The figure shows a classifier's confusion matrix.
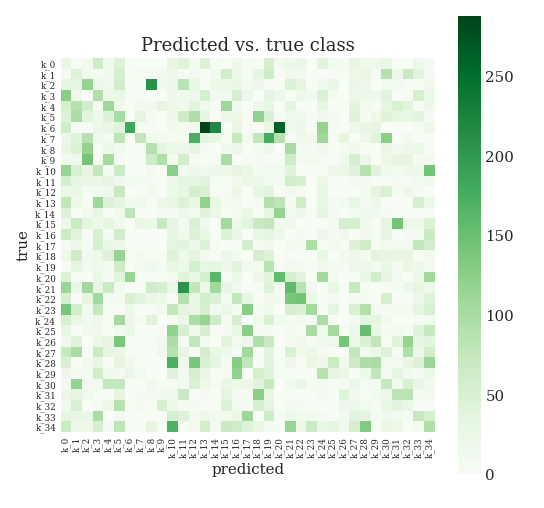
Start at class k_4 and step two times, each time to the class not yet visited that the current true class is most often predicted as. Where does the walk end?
k_31
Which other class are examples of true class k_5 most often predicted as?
k_18
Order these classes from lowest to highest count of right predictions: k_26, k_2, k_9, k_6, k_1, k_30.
k_1, k_30, k_9, k_2, k_26, k_6
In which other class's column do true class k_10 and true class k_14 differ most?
k_34
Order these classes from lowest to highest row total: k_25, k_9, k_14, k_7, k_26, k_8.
k_14, k_8, k_9, k_25, k_26, k_7
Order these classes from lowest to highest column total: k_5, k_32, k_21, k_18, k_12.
k_32, k_18, k_21, k_12, k_5
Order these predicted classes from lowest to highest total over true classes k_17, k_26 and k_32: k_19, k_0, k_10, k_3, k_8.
k_8, k_0, k_3, k_19, k_10
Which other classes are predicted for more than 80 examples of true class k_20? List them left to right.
k_6, k_14, k_24, k_34
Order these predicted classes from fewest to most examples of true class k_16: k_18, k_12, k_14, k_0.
k_14, k_18, k_12, k_0
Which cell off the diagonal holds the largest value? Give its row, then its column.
k_6, k_13
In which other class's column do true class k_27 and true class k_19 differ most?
k_17
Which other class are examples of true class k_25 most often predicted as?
k_28
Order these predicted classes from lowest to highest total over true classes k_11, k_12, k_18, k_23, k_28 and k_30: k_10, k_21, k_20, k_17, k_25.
k_20, k_25, k_21, k_17, k_10
